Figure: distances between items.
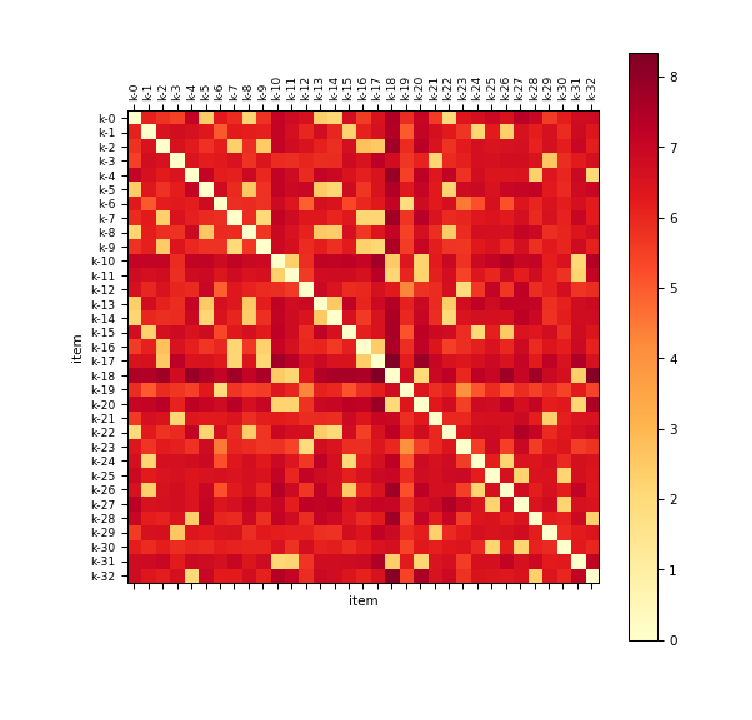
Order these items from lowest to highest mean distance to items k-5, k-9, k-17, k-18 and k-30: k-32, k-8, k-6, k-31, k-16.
k-16, k-8, k-31, k-6, k-32
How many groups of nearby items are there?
9
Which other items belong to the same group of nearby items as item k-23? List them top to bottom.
k-12
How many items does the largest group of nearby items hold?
6
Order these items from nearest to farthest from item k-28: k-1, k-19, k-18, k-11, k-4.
k-4, k-19, k-1, k-11, k-18
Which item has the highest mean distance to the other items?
k-18
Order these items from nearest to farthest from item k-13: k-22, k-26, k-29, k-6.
k-22, k-29, k-6, k-26
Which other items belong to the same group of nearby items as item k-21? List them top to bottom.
k-3, k-29
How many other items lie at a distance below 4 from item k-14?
5
